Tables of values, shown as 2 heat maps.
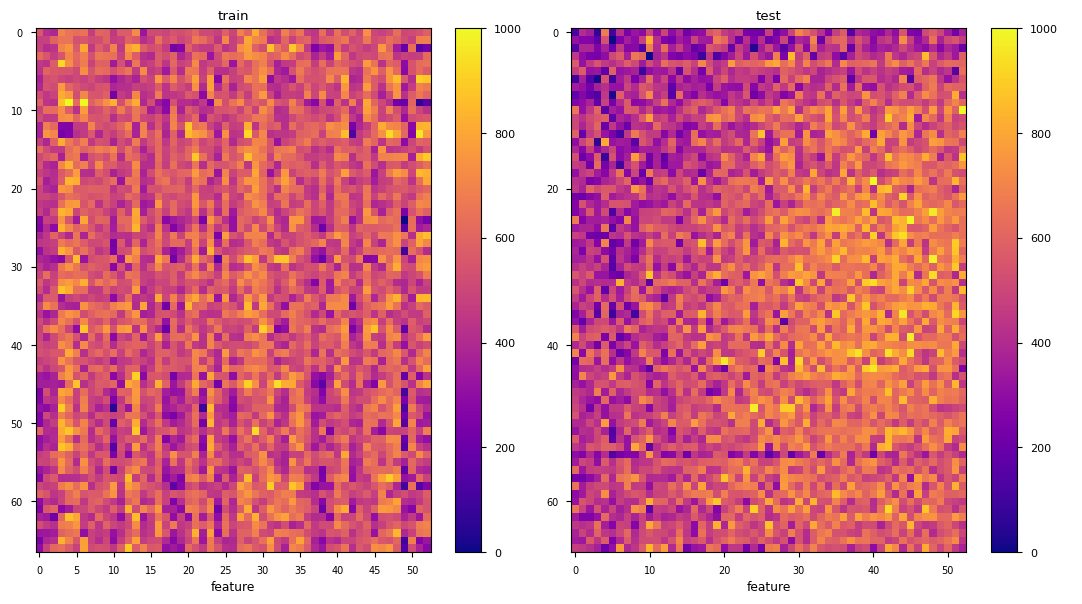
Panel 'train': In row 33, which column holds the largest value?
3
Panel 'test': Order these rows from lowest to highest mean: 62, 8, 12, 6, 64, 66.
6, 8, 12, 66, 64, 62
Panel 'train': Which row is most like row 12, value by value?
13
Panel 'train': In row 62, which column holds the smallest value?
2
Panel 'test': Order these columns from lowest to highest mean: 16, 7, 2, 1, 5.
5, 1, 2, 7, 16
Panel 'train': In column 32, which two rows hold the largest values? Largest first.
45, 29
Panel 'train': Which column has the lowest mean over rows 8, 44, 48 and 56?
10
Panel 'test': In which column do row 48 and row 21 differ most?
24
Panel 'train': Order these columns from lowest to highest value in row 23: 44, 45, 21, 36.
45, 36, 21, 44
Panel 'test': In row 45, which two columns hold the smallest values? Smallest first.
10, 1
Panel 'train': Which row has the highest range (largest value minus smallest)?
9
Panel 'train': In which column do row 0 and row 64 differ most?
6
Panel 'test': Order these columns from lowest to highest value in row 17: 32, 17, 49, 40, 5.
5, 17, 40, 32, 49
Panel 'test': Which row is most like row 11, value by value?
52
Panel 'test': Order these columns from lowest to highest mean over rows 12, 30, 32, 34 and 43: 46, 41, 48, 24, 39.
48, 24, 46, 41, 39
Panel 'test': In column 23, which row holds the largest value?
56
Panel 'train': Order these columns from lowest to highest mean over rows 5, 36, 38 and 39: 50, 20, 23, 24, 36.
24, 50, 23, 36, 20
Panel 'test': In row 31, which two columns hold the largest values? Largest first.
48, 10
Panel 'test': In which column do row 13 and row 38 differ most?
40
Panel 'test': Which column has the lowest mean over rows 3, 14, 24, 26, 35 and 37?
3
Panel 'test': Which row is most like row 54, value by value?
1
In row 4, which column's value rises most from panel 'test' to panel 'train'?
3
